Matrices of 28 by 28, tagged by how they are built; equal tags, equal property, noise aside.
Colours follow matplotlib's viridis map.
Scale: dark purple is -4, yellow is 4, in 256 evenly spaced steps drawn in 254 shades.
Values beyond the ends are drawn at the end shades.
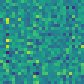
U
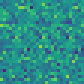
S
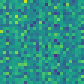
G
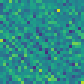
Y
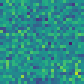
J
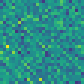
Y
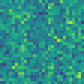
J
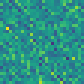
Y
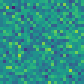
Y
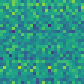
S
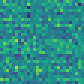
J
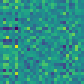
U
